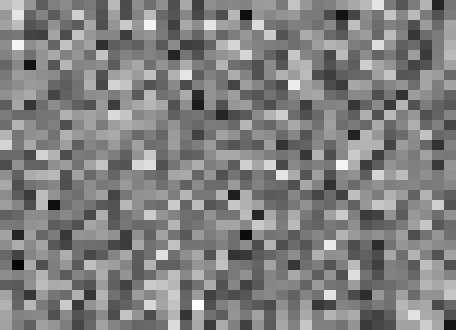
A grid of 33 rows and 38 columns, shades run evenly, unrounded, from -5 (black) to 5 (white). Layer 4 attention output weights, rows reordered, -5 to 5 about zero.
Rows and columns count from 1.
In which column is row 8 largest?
16
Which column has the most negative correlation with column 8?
14
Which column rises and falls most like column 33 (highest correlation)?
7
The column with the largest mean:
13
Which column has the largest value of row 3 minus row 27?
2
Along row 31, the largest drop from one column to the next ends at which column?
18
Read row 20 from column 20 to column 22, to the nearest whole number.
-4 2 -1
